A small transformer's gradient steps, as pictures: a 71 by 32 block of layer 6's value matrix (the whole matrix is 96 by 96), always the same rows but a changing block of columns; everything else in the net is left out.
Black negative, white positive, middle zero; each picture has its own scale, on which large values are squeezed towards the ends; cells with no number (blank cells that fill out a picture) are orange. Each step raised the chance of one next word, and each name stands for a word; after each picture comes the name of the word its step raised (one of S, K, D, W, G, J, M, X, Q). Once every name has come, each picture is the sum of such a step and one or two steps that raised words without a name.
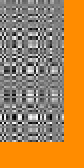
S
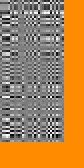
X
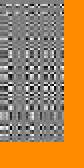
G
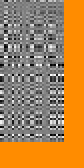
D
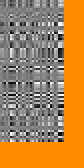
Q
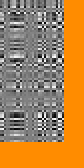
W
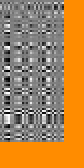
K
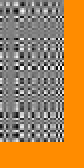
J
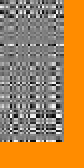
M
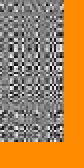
J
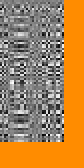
D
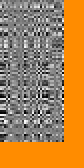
D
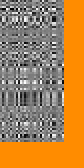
W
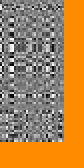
J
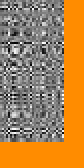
Q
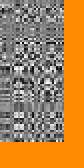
J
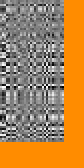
S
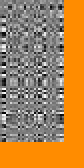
K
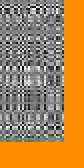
G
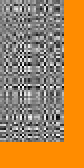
S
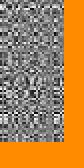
K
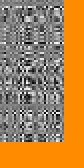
K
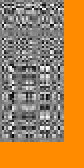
G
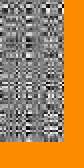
M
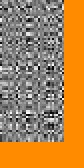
J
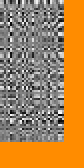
W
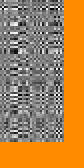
Q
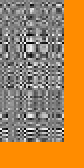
X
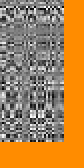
M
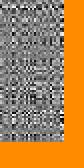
K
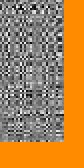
X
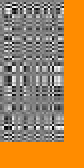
G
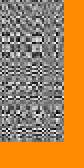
X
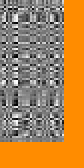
W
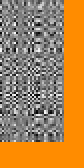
Q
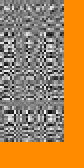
S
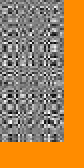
D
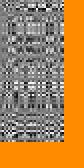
Q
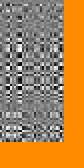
J
